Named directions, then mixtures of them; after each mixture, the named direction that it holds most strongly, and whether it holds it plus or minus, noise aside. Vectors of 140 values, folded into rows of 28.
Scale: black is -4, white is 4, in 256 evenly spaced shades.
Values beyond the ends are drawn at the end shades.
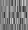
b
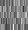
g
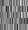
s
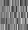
s, minus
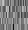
s, minus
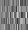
b, minus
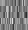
b, plus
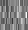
g, plus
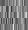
g, plus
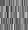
g, plus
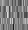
s, minus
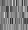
b, minus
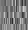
b, minus
